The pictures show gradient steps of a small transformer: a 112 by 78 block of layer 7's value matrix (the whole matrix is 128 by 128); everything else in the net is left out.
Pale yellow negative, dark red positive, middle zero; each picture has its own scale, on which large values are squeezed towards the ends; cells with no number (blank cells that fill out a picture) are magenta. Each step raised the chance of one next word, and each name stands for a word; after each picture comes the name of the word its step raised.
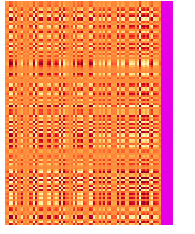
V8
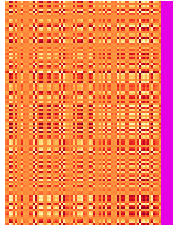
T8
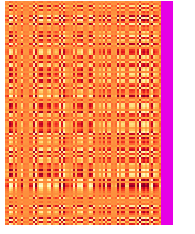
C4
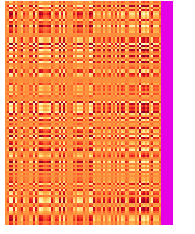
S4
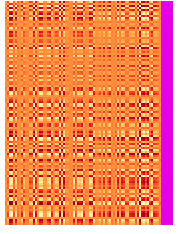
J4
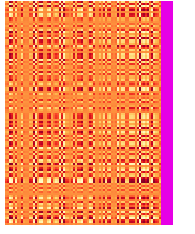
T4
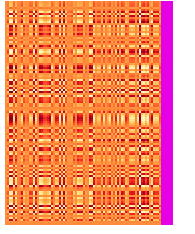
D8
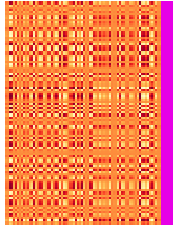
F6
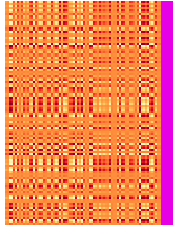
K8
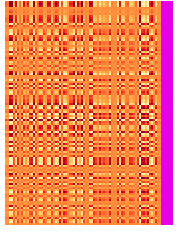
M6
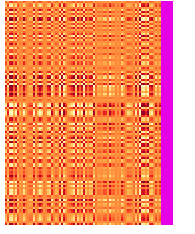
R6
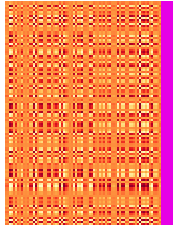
C4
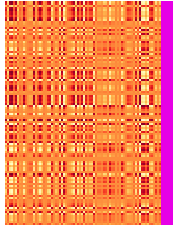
M6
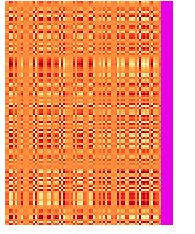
V8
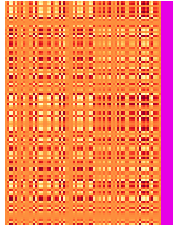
R6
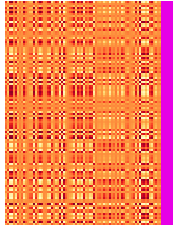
T8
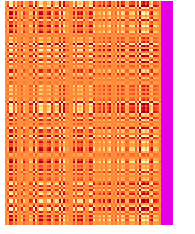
S4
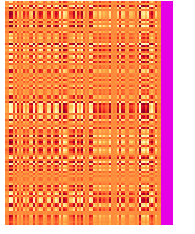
S4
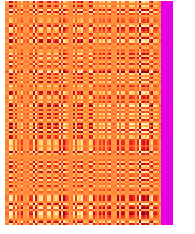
T8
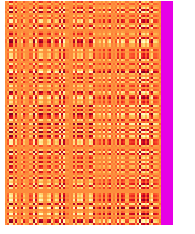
T8
